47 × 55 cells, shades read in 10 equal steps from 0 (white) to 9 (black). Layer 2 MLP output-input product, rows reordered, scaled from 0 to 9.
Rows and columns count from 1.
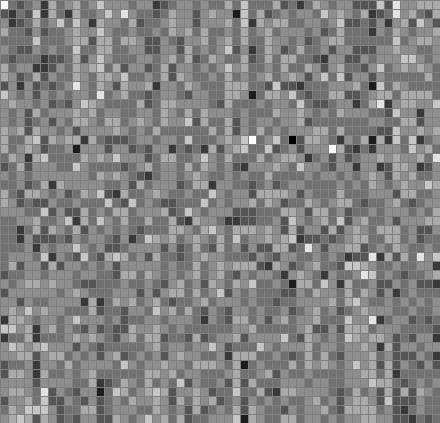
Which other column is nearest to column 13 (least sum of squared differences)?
43
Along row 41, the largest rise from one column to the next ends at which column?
31
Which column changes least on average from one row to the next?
28
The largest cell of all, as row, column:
16, 37
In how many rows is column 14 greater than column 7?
20
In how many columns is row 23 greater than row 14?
24
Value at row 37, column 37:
5
